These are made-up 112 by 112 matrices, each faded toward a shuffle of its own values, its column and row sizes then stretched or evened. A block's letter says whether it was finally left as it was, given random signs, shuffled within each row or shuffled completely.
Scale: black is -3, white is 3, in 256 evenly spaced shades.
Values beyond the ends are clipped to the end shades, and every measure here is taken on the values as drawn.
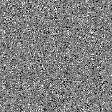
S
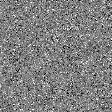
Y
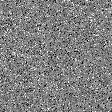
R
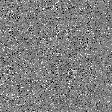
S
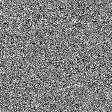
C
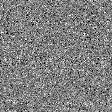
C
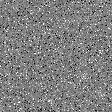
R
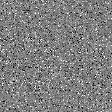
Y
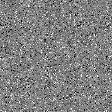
Y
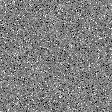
R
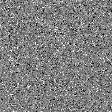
Y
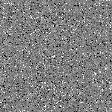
Y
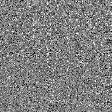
S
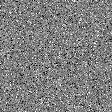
R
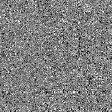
S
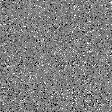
S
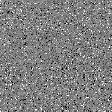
S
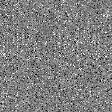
S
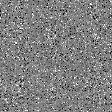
Y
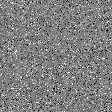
C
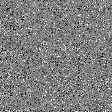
Y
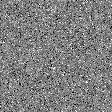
R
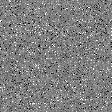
S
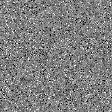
Y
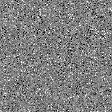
S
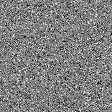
R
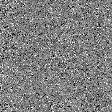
Y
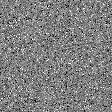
R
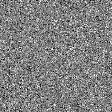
Y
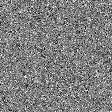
R
